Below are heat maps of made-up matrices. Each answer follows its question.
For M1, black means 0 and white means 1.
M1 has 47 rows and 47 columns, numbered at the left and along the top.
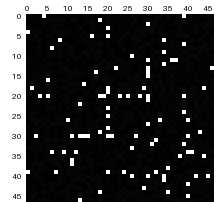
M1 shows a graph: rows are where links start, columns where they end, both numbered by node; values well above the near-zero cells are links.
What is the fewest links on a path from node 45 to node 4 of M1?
6
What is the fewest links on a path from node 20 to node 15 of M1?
2
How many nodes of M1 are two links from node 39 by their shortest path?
10
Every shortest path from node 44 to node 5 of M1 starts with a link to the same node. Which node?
node 18
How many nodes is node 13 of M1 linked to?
3
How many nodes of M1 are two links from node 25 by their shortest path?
8
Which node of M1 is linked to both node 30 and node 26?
node 40
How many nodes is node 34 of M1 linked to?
5
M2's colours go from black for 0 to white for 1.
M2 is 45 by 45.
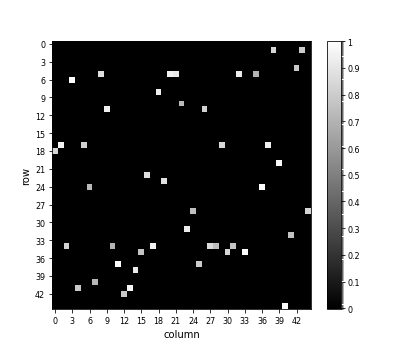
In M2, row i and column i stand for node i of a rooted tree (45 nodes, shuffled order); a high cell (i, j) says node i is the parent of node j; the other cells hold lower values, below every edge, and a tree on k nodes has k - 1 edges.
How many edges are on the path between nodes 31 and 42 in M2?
7
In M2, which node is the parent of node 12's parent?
4
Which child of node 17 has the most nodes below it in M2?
5
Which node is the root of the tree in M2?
34
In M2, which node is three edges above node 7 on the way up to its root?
28
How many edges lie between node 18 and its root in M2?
4
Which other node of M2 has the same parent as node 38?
43
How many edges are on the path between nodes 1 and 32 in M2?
3
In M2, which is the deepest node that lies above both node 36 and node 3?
24
